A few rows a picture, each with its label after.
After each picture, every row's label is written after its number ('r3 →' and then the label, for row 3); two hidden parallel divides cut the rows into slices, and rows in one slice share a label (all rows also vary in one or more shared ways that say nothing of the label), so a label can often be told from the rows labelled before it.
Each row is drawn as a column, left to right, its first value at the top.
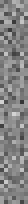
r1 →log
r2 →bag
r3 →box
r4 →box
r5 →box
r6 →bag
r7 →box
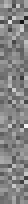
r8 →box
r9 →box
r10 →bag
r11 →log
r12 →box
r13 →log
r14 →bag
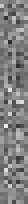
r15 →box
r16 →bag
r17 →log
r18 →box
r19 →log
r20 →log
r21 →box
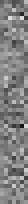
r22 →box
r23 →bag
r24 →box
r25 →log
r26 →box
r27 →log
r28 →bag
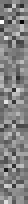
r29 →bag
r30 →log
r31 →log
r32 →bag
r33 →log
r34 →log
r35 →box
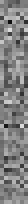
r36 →bag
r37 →log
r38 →log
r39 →box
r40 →log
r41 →bag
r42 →log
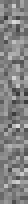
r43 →box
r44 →box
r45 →box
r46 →bag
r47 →bag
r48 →box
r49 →bag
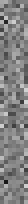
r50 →bag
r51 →log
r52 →box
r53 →box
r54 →box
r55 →bag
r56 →log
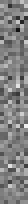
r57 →bag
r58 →box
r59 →log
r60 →box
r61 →bag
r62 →log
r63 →bag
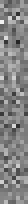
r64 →bag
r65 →log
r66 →box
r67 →bag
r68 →log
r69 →box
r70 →box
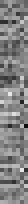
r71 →log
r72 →log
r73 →log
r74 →log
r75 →log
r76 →bag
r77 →log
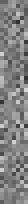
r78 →bag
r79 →box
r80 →box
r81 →box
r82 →log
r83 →bag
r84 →log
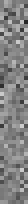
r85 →log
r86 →box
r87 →box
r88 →box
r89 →box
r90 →bag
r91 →log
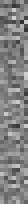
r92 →box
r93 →box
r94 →log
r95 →log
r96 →log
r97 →box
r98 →bag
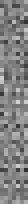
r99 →box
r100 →log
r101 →box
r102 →box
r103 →log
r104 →box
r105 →log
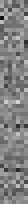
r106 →bag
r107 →log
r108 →box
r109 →box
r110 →log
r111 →box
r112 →log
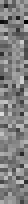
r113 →log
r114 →log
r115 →box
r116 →box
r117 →bag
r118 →bag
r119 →log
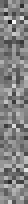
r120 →box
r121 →log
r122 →log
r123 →bag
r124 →log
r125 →log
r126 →bag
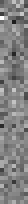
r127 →log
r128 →box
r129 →box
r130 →log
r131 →box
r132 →box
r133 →box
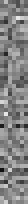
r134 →log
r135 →log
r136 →bag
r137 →box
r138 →log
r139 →log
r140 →log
